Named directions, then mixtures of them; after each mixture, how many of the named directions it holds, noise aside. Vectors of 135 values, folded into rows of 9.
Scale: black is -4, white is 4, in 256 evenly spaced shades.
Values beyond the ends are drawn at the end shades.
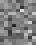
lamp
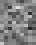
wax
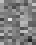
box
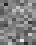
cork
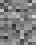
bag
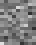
three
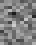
four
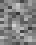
three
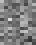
one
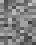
three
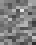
four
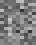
four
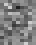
four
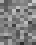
four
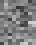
three
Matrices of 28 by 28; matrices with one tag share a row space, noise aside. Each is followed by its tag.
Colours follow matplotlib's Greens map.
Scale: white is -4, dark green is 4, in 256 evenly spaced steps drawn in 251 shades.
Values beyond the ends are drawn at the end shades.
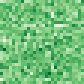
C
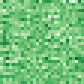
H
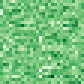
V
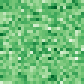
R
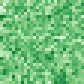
C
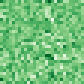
C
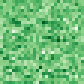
V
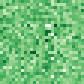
C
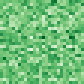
R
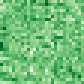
C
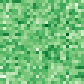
H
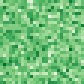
R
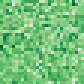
V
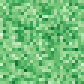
V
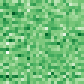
H
